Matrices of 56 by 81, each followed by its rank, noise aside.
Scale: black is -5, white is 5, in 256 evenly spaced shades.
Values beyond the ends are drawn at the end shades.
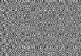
five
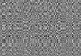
four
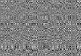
four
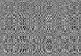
three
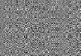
six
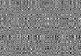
three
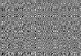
three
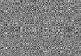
five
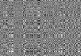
three
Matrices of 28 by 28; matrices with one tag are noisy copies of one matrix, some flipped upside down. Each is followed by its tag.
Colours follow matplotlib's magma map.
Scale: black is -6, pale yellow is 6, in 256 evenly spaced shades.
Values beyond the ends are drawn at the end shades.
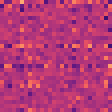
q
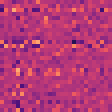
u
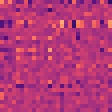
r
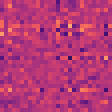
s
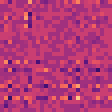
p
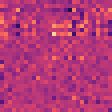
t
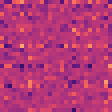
q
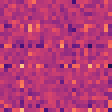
q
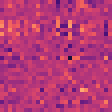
s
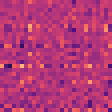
q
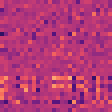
t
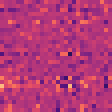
s
